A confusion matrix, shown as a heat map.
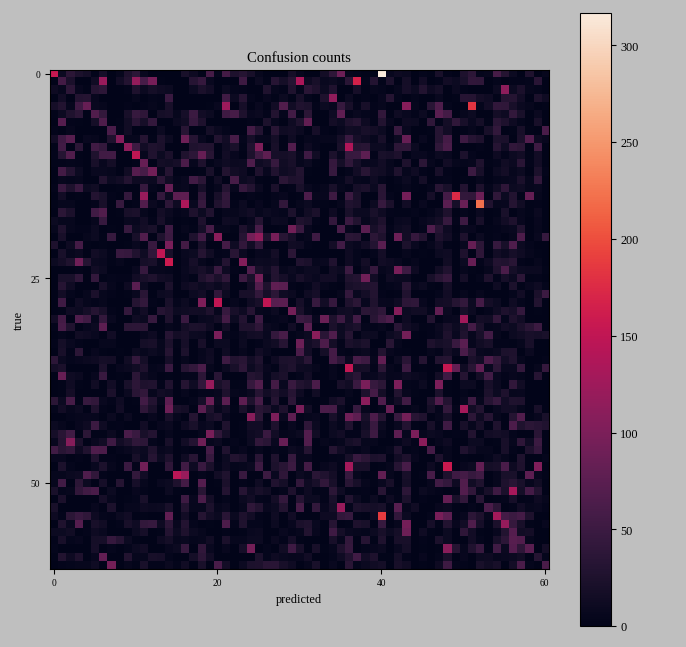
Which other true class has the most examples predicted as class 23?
40
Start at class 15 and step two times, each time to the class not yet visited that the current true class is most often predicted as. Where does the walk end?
16
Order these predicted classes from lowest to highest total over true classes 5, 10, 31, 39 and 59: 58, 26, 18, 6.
58, 26, 18, 6
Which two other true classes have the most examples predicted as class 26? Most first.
28, 10
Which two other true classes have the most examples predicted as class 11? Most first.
15, 48
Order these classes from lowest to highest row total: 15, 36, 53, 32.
53, 32, 36, 15
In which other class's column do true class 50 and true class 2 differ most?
55
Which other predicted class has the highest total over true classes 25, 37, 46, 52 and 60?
48
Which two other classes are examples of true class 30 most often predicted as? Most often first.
50, 33
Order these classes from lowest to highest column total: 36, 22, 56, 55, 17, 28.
22, 17, 28, 55, 56, 36
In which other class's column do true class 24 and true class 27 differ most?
42
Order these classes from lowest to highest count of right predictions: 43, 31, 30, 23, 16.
43, 30, 31, 23, 16
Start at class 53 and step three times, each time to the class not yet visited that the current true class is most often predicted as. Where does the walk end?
38
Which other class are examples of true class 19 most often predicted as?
29
